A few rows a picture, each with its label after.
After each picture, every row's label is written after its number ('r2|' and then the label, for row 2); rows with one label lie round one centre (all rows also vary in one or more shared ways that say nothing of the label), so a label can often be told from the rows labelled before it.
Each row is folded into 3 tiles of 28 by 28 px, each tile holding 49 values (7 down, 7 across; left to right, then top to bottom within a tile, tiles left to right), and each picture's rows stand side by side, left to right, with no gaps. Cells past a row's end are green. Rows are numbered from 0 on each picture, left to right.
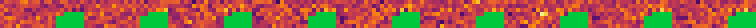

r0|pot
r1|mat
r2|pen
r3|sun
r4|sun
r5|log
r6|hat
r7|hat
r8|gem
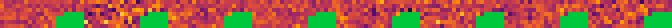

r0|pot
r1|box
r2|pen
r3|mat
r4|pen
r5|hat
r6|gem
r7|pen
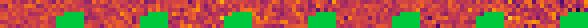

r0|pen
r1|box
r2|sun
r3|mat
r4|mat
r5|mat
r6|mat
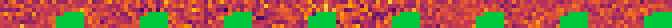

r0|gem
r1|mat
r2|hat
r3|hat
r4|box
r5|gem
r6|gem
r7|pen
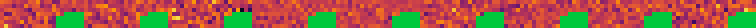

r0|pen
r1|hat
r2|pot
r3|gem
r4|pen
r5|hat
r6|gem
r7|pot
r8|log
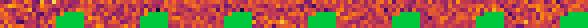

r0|box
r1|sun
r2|sun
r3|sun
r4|gem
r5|pot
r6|mat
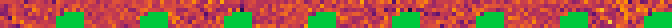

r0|mat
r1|hat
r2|gem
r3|pot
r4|gem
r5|hat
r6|box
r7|pot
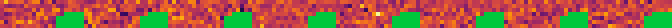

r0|sun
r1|mat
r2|mat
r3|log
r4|gem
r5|hat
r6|pen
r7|gem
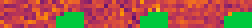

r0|log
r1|box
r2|sun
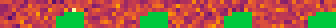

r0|mat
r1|gem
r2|mat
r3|hat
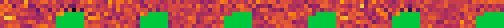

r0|pen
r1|pen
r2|pot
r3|sun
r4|pen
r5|log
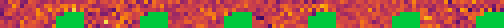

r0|box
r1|pot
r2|hat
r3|mat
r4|hat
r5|hat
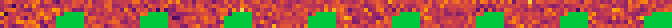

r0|gem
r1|hat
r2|hat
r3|sun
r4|log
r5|pot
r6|sun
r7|hat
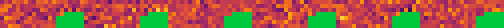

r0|box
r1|mat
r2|pen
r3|mat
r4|pot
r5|log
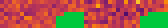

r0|box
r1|box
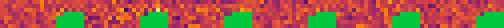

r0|hat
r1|pot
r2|mat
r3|log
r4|gem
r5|gem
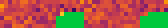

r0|sun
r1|mat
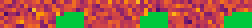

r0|hat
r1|gem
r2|log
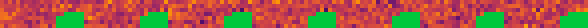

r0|pen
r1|pot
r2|pot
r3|pot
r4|mat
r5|sun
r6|box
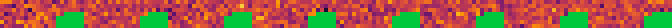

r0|gem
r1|gem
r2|box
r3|pen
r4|gem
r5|pen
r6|mat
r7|log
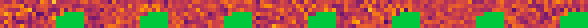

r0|gem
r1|gem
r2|log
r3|gem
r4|pen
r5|mat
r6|hat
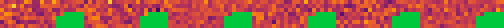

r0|pot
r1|sun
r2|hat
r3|gem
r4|sun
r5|hat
